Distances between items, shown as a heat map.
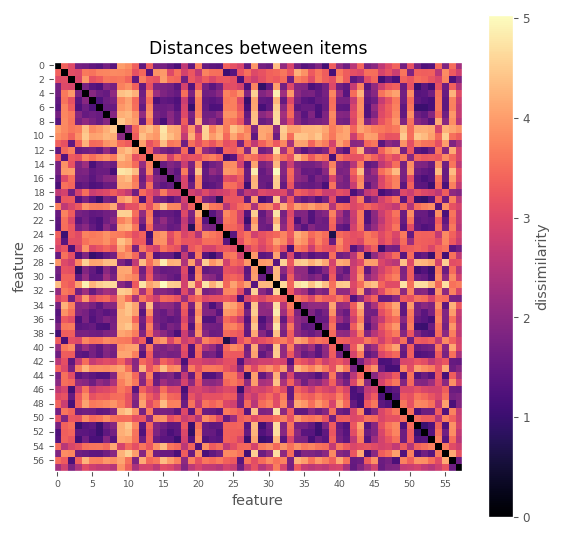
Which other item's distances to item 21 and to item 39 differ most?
24
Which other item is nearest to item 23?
19
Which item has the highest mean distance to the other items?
31
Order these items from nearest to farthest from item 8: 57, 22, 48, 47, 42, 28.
22, 57, 42, 47, 48, 28
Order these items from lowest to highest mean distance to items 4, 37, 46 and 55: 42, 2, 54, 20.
42, 2, 54, 20
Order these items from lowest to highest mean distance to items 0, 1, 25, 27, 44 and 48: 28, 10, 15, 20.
15, 20, 28, 10
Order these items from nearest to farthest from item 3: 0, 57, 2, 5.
5, 0, 57, 2
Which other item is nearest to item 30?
53
